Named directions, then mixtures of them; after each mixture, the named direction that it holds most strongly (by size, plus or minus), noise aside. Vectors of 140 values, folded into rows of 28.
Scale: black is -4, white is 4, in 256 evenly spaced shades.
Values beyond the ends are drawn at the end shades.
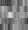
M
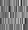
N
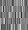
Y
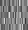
N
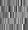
N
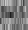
M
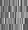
N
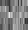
M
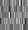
N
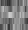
M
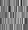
N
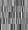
Y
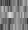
M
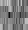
M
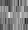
M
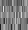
Y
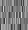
Y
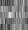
M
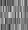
Y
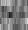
M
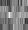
M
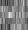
M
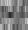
M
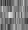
M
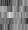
M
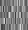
Y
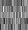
Y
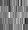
N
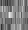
M
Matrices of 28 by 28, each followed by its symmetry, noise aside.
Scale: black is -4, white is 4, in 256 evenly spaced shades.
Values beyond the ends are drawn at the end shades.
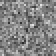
no symmetry.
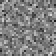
same after a half turn.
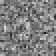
mirrored top to bottom.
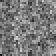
mirrored top to bottom.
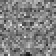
mirrored left to right.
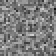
mirrored top to bottom.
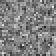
no symmetry.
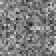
mirrored top to bottom.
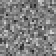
antisymmetric.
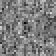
mirrored top to bottom.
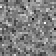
antisymmetric.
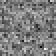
mirrored left to right.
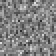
same after a half turn.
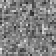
no symmetry.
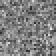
antisymmetric.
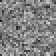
mirrored top to bottom.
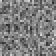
mirrored top to bottom.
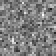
same after a half turn.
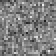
same after a half turn.
